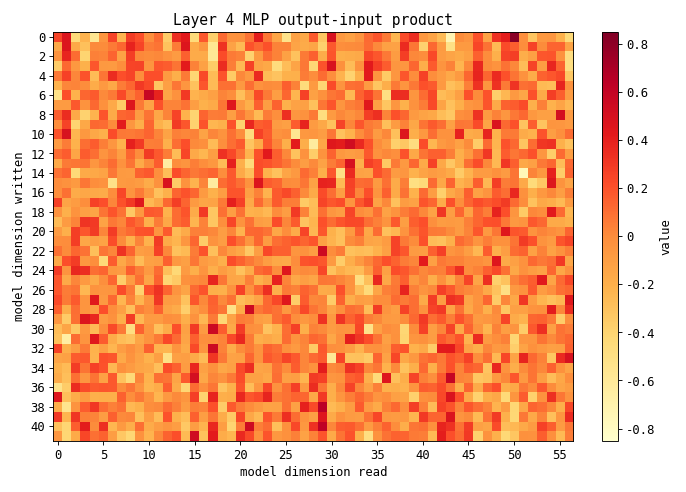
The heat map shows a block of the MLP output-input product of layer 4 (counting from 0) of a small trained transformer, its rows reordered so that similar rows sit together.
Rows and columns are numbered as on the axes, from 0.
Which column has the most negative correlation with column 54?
51
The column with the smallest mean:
12
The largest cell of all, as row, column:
0, 50
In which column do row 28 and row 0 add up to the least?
43
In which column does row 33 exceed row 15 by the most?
17
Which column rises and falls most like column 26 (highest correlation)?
32
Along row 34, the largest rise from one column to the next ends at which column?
48
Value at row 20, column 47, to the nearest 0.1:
-0.1
